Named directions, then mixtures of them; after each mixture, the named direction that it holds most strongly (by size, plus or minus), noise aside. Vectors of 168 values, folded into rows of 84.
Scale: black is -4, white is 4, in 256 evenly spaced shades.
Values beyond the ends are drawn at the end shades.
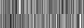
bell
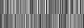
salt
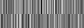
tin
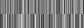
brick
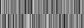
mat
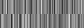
tin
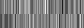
salt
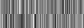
brick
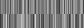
brick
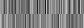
salt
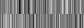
bell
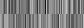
salt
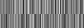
brick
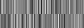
tin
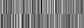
tin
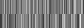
brick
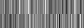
bell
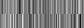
bell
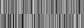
mat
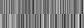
brick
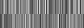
salt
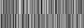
tin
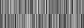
salt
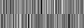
tin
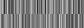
salt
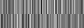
tin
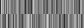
mat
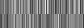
salt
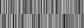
mat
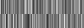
mat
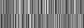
tin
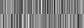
tin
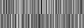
tin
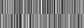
tin
